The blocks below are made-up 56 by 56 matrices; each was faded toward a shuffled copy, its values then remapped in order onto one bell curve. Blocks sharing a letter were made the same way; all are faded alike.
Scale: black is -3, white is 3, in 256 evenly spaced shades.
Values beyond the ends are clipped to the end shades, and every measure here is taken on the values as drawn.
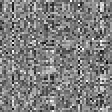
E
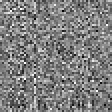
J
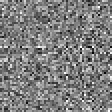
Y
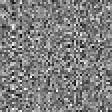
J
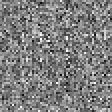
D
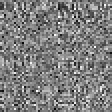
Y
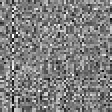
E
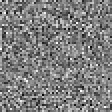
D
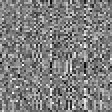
E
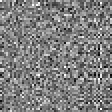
Y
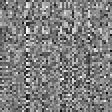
E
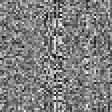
J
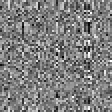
E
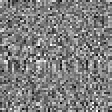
Y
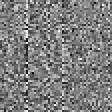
E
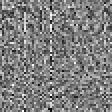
J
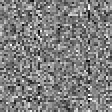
J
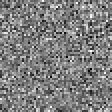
D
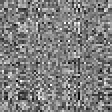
E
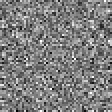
Y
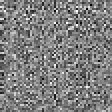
E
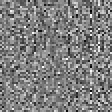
E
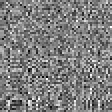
Y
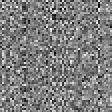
E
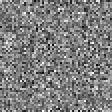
D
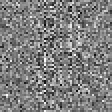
J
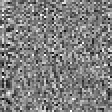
J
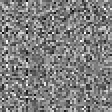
J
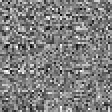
Y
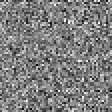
D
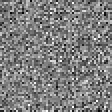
D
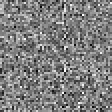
D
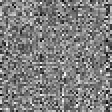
J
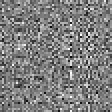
E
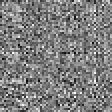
Y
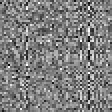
E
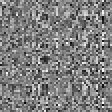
E
